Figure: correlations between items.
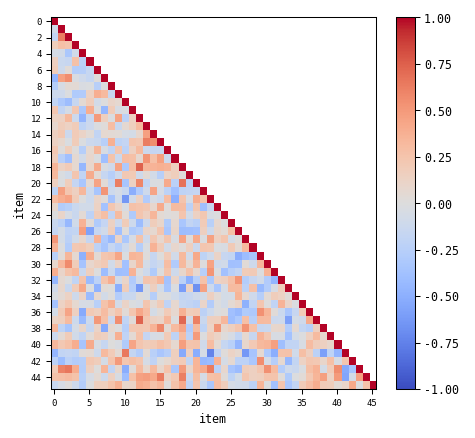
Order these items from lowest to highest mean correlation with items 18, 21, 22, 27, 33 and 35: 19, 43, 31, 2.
19, 31, 2, 43
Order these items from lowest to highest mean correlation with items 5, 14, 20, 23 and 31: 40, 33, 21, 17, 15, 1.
33, 21, 1, 17, 15, 40
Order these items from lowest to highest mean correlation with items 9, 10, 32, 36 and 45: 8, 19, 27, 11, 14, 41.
27, 19, 11, 14, 8, 41
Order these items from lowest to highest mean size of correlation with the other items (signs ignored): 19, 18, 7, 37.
19, 7, 37, 18
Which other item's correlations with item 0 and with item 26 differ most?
32
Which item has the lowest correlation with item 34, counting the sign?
5
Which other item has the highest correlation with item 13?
15
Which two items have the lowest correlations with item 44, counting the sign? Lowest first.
41, 10
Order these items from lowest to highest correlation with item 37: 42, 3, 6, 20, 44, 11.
3, 11, 42, 44, 6, 20
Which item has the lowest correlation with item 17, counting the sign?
22
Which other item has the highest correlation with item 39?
20
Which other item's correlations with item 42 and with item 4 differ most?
29
